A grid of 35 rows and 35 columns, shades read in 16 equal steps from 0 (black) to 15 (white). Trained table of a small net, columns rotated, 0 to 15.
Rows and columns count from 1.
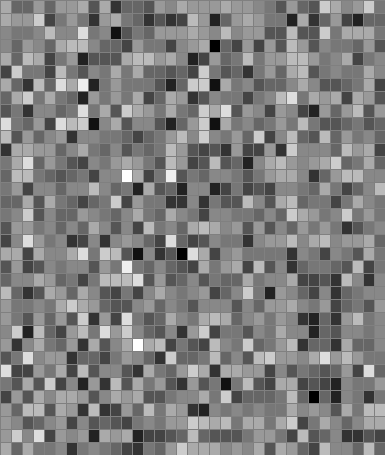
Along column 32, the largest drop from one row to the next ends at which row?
18
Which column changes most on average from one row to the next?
8
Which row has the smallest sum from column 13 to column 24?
15
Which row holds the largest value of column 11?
16
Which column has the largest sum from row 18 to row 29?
12
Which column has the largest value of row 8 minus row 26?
3
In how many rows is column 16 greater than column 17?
19
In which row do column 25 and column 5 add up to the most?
28
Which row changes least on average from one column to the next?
24
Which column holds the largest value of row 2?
4
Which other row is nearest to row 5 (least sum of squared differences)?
32
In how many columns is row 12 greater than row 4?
15
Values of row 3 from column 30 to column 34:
12 7 10 10 10
